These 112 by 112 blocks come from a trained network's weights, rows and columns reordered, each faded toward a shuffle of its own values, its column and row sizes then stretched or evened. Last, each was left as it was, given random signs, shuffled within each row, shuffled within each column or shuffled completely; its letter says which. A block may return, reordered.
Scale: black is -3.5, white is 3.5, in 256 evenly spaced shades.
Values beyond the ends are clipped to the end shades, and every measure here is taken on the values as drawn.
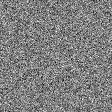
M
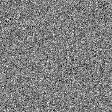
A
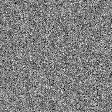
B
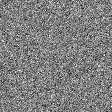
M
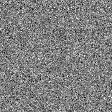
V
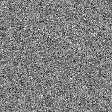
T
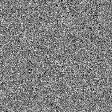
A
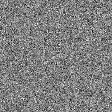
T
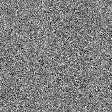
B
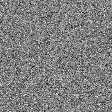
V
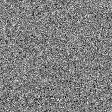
V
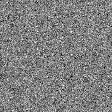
A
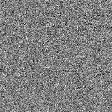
T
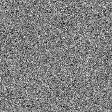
A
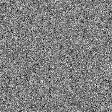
A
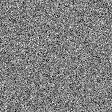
M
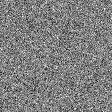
M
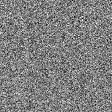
T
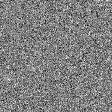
B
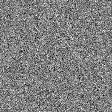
B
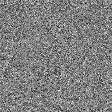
T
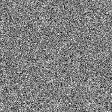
T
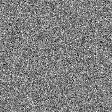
B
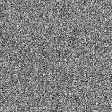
T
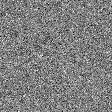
M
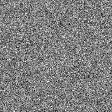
A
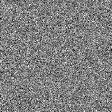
T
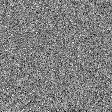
V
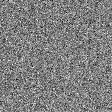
M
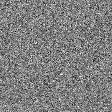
V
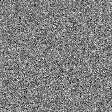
A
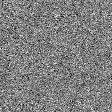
V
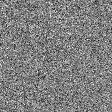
M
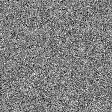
M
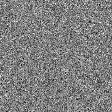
A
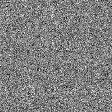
T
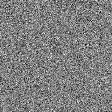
A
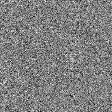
T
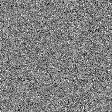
A
